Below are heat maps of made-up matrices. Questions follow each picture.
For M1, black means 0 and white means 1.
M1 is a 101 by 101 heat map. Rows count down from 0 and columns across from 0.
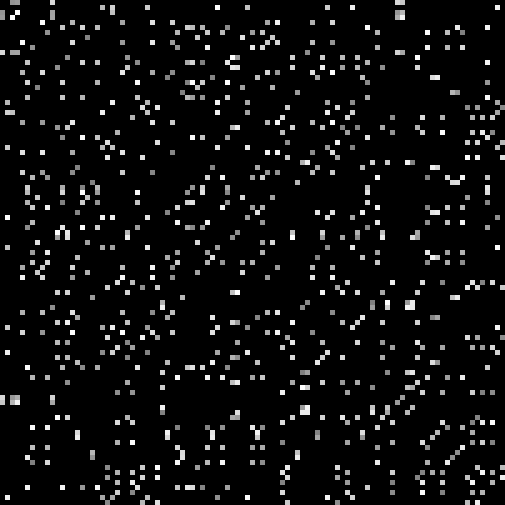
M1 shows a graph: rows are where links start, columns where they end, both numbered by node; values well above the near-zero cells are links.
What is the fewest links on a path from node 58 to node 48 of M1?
5
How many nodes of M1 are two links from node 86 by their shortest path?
10
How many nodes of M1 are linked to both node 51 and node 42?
6
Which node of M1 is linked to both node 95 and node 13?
node 83
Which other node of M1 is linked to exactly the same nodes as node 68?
node 46
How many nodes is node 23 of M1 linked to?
9
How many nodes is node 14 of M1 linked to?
9
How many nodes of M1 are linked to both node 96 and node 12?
0
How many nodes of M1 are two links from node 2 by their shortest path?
9
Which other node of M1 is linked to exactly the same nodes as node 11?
node 76
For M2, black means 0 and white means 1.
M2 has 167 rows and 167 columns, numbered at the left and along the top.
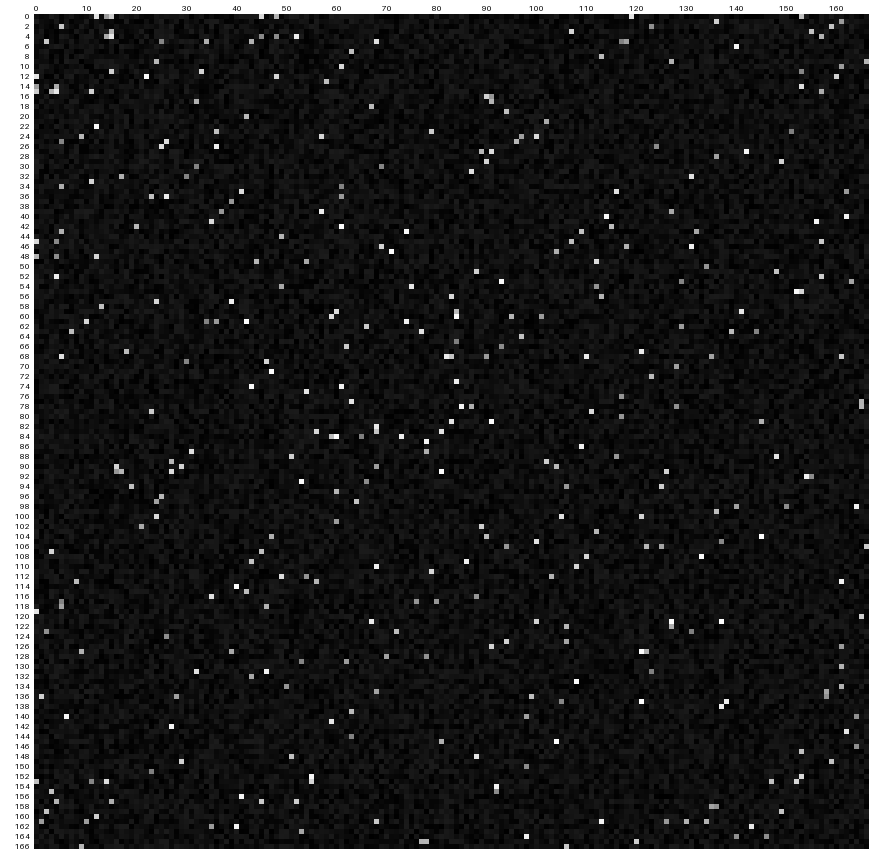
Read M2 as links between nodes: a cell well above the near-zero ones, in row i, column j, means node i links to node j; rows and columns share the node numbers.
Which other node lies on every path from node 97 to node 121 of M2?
node 24
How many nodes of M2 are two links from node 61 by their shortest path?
7
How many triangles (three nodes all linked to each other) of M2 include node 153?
2
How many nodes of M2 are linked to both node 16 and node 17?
1
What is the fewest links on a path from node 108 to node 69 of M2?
6
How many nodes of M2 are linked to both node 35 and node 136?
0
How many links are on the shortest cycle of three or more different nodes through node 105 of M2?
4
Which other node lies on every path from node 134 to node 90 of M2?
node 161
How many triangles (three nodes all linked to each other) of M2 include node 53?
0
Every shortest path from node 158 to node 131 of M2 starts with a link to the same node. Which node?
node 135
